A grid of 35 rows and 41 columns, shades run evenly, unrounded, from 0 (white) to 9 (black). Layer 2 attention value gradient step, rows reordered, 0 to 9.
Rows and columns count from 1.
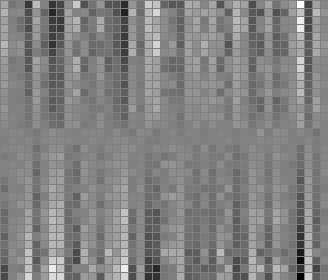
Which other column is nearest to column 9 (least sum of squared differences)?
27
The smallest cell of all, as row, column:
1, 38
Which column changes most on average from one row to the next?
10
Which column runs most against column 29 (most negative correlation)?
26
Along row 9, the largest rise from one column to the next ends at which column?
39
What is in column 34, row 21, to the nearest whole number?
5
